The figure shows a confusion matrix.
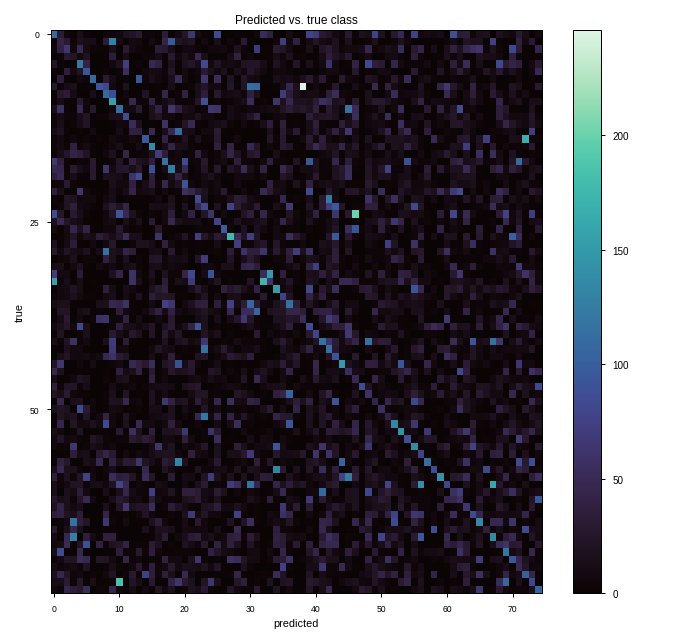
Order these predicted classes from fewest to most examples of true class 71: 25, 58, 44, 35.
58, 25, 44, 35
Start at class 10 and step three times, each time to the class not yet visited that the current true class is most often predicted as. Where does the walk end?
74
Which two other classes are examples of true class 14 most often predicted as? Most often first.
72, 66
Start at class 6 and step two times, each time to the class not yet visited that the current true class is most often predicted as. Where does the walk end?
19
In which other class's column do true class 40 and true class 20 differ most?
45
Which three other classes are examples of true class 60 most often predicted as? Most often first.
67, 56, 30
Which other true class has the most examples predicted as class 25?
0
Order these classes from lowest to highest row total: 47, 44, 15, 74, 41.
47, 74, 15, 44, 41
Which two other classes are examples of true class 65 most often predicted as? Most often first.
3, 52
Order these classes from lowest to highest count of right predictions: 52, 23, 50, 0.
50, 23, 0, 52
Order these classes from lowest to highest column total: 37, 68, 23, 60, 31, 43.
37, 60, 31, 68, 23, 43
